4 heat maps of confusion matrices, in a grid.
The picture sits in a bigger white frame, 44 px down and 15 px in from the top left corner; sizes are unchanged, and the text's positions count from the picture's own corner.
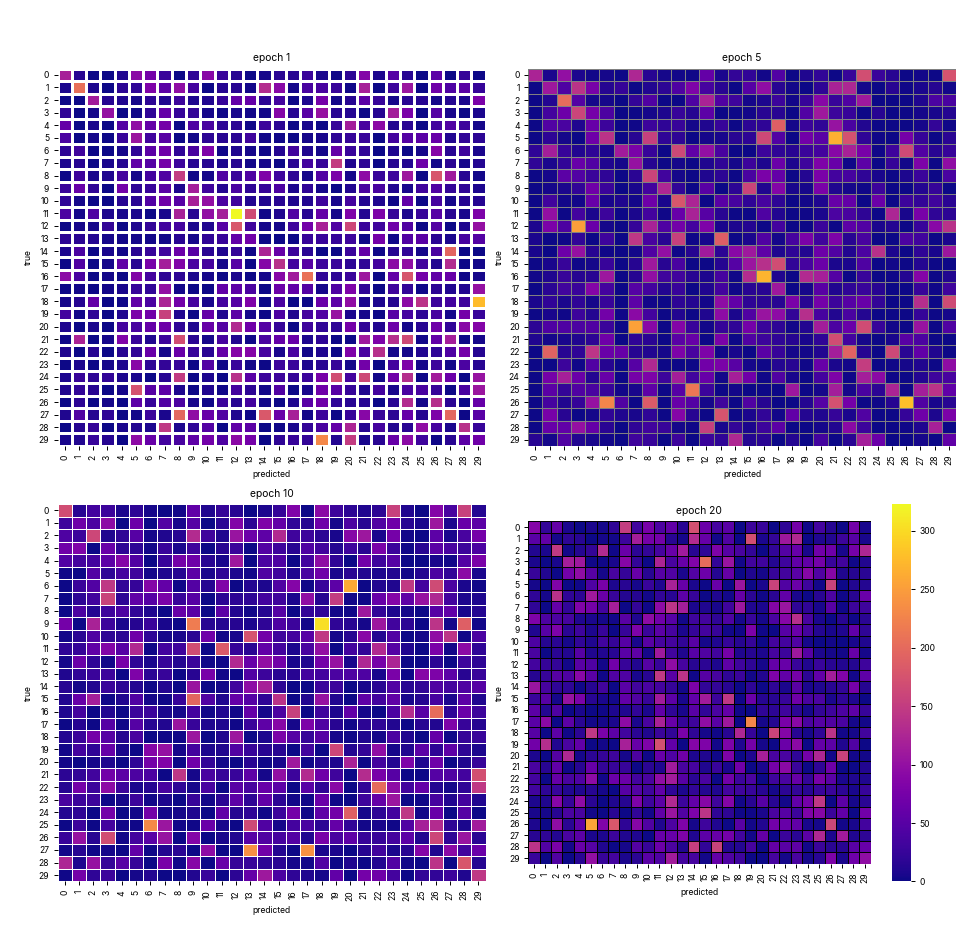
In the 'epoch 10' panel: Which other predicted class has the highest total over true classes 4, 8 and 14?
9
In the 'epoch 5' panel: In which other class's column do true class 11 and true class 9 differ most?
15
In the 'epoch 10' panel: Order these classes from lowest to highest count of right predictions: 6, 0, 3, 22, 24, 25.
3, 6, 25, 24, 0, 22
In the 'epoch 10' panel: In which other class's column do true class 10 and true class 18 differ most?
13
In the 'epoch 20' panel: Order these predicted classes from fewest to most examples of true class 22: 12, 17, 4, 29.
29, 4, 17, 12
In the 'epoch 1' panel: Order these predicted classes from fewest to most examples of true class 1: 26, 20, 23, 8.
20, 23, 26, 8
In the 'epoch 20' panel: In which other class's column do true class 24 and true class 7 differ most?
25
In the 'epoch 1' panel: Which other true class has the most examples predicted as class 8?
27
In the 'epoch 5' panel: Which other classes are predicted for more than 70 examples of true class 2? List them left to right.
12, 20, 23
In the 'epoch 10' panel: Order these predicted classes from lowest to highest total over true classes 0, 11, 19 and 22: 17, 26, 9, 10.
10, 17, 26, 9
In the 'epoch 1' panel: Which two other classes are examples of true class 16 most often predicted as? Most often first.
17, 24
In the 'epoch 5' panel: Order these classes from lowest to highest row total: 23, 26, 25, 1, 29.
29, 23, 1, 25, 26
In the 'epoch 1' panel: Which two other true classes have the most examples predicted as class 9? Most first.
10, 27
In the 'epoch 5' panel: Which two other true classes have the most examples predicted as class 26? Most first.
6, 5
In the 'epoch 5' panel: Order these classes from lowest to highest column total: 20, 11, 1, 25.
25, 11, 1, 20
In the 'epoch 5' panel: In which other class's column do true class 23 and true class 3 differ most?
8
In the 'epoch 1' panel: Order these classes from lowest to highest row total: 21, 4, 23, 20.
23, 4, 20, 21
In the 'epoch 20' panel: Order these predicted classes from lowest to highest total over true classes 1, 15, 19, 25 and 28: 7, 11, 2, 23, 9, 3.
7, 2, 3, 9, 23, 11
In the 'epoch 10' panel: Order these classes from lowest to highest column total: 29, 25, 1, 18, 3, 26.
25, 1, 29, 3, 18, 26
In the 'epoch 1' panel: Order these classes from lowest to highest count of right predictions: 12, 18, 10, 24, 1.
18, 10, 24, 12, 1
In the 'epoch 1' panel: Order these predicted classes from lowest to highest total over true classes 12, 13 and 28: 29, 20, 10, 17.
10, 17, 29, 20
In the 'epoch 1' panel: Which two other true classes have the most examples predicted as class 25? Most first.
18, 28
